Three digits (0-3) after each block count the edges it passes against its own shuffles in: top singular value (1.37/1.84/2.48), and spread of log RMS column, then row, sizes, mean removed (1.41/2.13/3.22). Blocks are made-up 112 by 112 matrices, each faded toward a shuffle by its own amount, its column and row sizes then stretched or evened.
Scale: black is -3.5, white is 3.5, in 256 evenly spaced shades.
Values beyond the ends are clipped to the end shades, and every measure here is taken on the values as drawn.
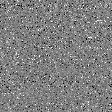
0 0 1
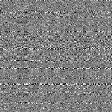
3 0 3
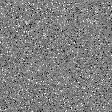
1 0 0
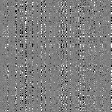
3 3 2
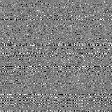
3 0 3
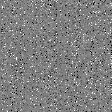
0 2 0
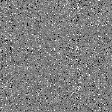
0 2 1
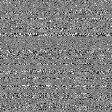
2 0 3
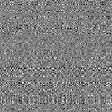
3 0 3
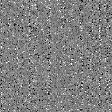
2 2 0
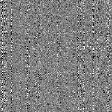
2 3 1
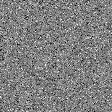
0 0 0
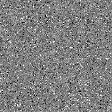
1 1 1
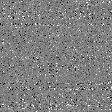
0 1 2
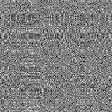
3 0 1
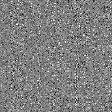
2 2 0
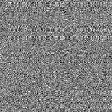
3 0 2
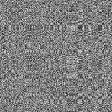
3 0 1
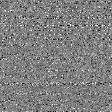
1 0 3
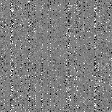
2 3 1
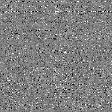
2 1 2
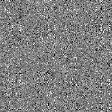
2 2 1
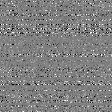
2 0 3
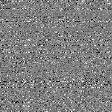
1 0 3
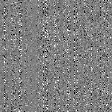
0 3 1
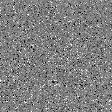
0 1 1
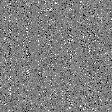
0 2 0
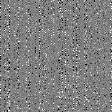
0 3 0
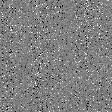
0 2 0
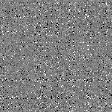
0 2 2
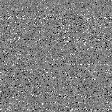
0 0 2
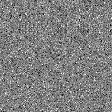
2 0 0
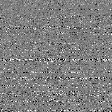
1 1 3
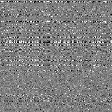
3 0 3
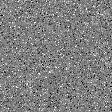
1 0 0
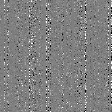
1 3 0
